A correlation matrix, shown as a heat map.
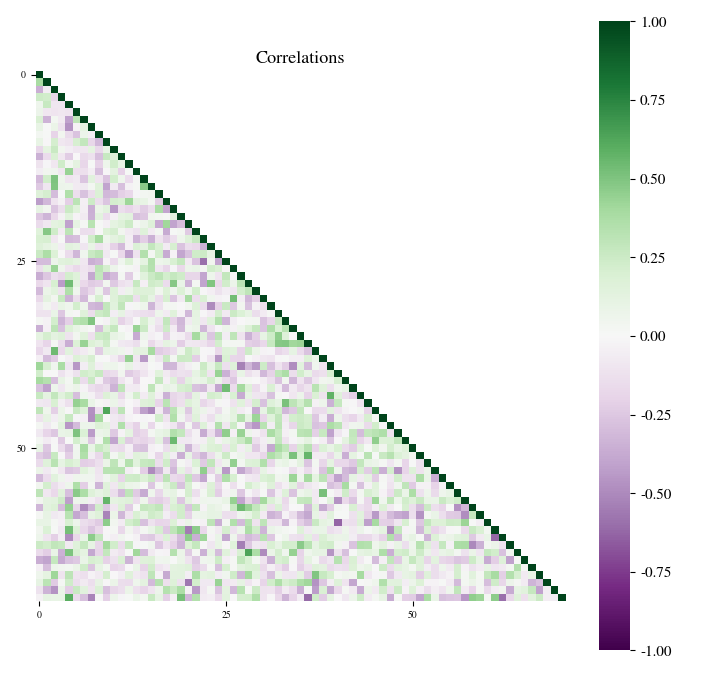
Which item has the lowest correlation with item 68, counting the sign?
20
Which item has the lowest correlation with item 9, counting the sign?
59
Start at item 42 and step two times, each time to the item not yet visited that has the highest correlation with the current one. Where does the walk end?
48
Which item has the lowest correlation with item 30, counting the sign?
64
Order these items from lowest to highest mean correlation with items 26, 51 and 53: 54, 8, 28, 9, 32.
28, 8, 54, 32, 9
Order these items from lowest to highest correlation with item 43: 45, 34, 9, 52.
34, 45, 9, 52
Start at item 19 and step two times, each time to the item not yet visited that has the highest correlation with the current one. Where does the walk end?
4
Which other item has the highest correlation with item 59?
70
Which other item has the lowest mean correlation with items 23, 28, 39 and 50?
31
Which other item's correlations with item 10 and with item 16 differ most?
18
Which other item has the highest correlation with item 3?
39
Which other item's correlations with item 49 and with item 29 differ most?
45
